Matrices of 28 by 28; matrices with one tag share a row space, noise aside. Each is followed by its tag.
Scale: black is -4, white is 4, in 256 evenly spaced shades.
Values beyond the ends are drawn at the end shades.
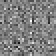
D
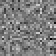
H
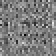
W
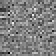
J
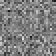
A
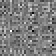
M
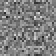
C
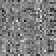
H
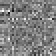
J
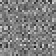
W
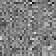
M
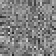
J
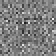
W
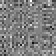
M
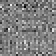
W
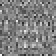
W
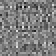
W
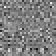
A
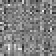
A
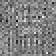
W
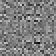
C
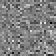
H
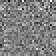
A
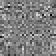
A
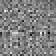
D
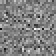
C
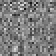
D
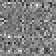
A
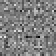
C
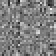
H
